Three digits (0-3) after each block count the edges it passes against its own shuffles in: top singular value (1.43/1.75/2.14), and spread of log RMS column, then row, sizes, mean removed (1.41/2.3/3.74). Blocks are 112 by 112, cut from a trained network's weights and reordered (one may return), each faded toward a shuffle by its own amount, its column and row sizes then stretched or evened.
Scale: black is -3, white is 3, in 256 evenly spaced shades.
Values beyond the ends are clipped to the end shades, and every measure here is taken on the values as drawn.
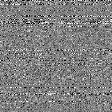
1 1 3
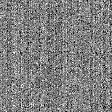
2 1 1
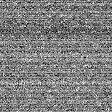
3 0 1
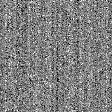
1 1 0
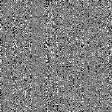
0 3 1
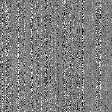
1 3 0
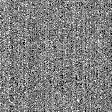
1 1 0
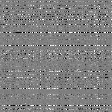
2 1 3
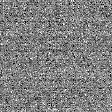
1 1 0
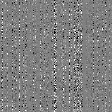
1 3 1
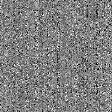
0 2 1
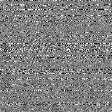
0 0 3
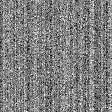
3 1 0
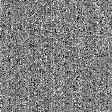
0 1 0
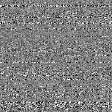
1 0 3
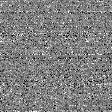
0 0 2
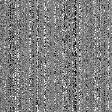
2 3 0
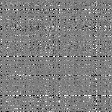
2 2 3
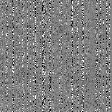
0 3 0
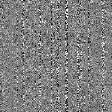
1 3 0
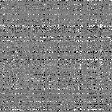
1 2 3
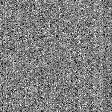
0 0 0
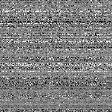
3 1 3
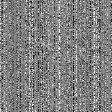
3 3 0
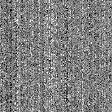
2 2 0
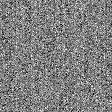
0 0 0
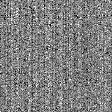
2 1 1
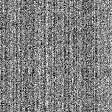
3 1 0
